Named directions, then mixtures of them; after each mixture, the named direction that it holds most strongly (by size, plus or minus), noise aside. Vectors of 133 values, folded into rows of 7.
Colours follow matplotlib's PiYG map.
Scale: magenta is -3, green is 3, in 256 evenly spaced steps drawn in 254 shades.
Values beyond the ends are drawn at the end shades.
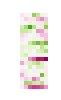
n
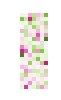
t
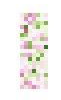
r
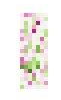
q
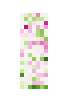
n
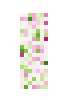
t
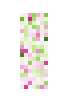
t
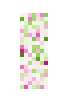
t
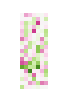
q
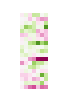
n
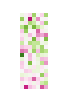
t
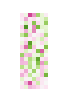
r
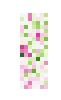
t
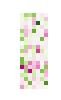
q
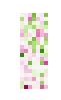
t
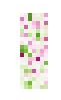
t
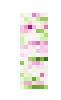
n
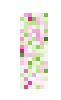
t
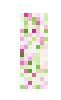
q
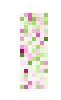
t
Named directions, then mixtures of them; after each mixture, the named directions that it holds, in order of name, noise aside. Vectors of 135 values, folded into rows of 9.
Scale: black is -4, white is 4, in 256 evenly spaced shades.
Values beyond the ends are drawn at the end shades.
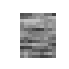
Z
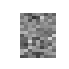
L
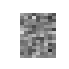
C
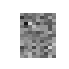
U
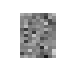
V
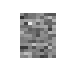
U, Z.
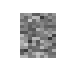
L.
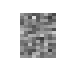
C.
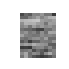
Z.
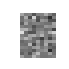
C.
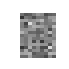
L, U, Z.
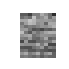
C, V, Z.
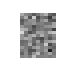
C.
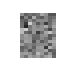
C, U, V.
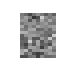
L.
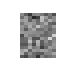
L.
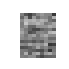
C, Z.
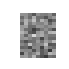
C, V, Z.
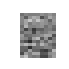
L, V, Z.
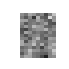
C, U, V.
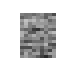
C, V, Z.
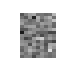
C.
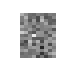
C, L, V.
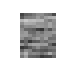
Z.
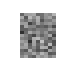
C, L, U.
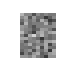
C, V.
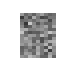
C, U.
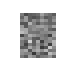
C, L, U.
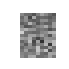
C, L, U.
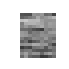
Z.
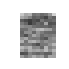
V, Z.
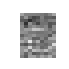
L, U, Z.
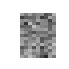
U, V.
